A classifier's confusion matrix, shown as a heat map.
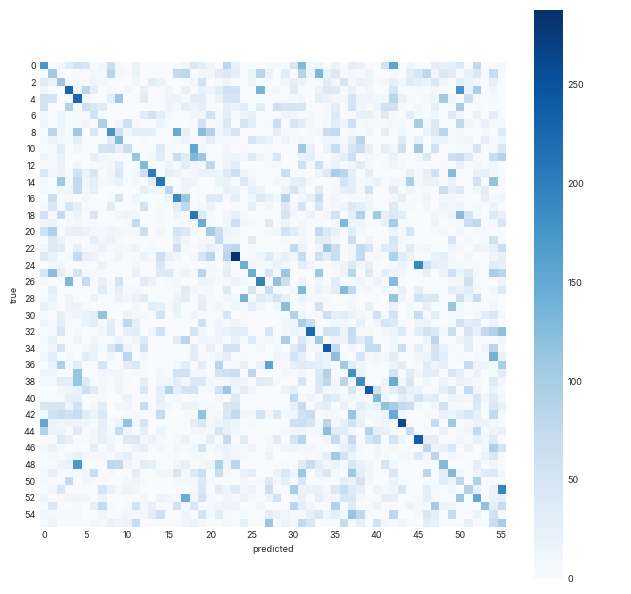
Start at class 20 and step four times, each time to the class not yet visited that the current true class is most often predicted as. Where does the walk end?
49
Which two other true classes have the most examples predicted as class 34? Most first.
44, 22
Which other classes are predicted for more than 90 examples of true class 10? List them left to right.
18, 31, 45
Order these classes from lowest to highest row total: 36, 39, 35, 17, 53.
17, 35, 53, 36, 39
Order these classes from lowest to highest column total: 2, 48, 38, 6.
6, 48, 2, 38
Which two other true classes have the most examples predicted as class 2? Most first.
14, 36
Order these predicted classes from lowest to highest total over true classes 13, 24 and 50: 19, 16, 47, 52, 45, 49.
16, 19, 47, 52, 49, 45
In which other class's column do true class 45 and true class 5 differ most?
50
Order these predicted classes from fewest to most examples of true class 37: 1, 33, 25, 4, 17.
1, 33, 17, 25, 4
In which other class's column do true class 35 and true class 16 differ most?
54
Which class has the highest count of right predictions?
23
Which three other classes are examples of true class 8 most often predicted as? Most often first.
16, 19, 4
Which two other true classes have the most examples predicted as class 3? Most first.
26, 5
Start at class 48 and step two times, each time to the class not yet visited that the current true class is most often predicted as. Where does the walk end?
9
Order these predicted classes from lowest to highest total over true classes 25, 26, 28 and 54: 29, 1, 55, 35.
35, 55, 1, 29
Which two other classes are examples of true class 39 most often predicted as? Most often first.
22, 15
